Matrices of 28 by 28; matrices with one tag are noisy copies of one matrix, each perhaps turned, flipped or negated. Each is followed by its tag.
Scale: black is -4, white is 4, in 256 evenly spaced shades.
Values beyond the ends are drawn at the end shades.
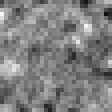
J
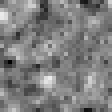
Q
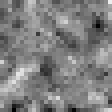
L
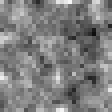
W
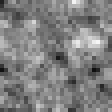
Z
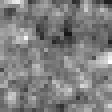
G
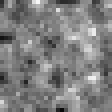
W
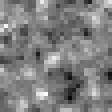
Z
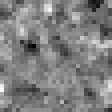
Q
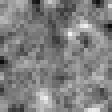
J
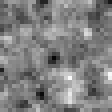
Z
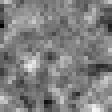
Q
